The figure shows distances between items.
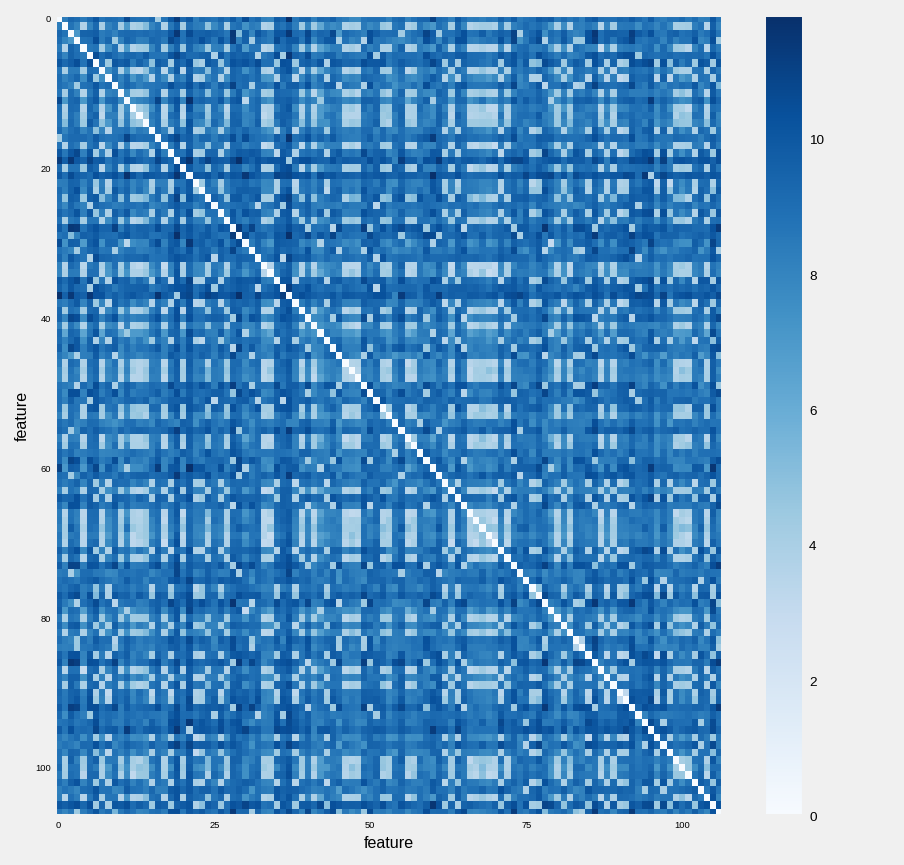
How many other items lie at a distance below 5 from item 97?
3
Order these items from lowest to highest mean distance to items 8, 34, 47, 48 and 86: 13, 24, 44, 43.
13, 24, 43, 44
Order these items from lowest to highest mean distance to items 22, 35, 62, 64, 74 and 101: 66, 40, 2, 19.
66, 2, 40, 19
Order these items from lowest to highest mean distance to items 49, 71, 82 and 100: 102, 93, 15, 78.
15, 102, 78, 93
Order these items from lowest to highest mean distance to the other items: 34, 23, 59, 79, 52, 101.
34, 101, 52, 23, 79, 59
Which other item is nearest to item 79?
30
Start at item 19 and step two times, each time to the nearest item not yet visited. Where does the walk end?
54
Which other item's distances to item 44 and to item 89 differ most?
28
